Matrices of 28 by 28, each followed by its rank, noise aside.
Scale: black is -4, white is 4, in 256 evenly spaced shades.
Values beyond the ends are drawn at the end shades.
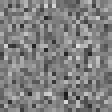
six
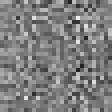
six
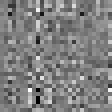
four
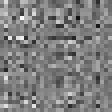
four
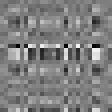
one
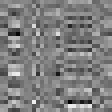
two
